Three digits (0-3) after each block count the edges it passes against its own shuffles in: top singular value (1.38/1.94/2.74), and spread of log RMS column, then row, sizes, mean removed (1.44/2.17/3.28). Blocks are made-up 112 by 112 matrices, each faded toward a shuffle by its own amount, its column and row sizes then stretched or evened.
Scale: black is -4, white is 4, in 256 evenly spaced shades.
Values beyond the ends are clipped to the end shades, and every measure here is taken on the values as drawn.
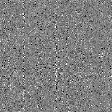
2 2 1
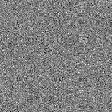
2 0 0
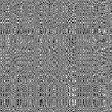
3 3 2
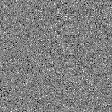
2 0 0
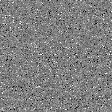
1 0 1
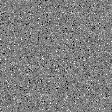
0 1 1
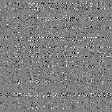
1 2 3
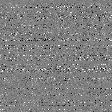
0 0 3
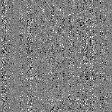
0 3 1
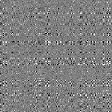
3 2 3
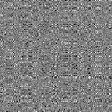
3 1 2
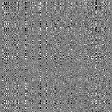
3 3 2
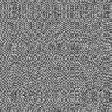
3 0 1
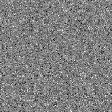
2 0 1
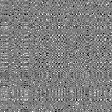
3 1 2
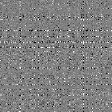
2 2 3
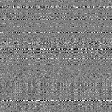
3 0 3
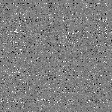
0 1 2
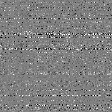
2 1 3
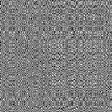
3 2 1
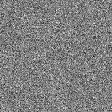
1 0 0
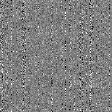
1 3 0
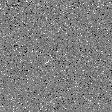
0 0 1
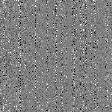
0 3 0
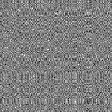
3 1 1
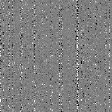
2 3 0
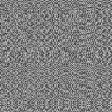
3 2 1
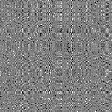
3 2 1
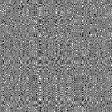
3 2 1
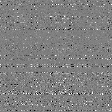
1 1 3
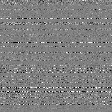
2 0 3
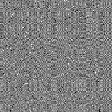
3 0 1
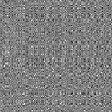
3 2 2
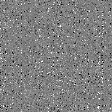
0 2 1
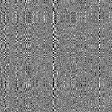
3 3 1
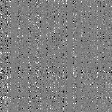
1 3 2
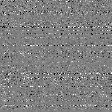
1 1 3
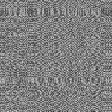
3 0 1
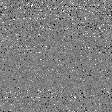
1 0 2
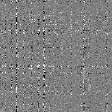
1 3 2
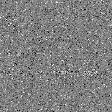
1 0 1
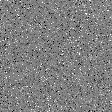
0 0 0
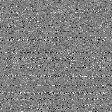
0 0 3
